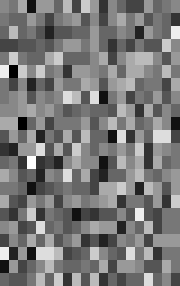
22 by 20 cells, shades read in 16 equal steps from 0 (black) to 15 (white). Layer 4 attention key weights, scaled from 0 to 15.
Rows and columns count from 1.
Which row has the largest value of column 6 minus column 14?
20
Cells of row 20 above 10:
7
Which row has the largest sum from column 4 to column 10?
12
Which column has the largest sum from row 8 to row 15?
14
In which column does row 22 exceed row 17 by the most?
9
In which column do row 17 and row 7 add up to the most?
16
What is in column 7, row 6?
8
